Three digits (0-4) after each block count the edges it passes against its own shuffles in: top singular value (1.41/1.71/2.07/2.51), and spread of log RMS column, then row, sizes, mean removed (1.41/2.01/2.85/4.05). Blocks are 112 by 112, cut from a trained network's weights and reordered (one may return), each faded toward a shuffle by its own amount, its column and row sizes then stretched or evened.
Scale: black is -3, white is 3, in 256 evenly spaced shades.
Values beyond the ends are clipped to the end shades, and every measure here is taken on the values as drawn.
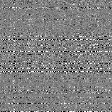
4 1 4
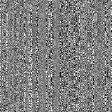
2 4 0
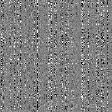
1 4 2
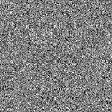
3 1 1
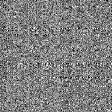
2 1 2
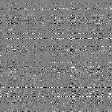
3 2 4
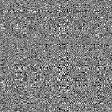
3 2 3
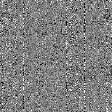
1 3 1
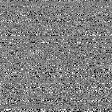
0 0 4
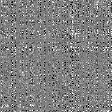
0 4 3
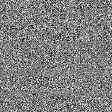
0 1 3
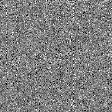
0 2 1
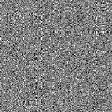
3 2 0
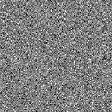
3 2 0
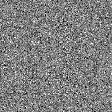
1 1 0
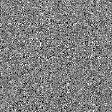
0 2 2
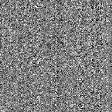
1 2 1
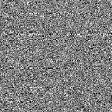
3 1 2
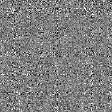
0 3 3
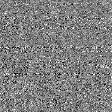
0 1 3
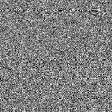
3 0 2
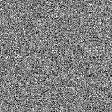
2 1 0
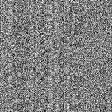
3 0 0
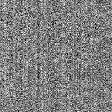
3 1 0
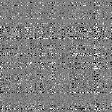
1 3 4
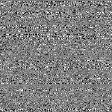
0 0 4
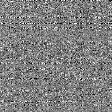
1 1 3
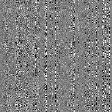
1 4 2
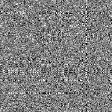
3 1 2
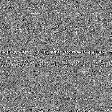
1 1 3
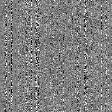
0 4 0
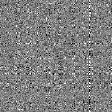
3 3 2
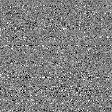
0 1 3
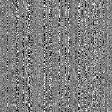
2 4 0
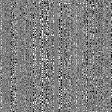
3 4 1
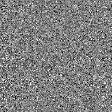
1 2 2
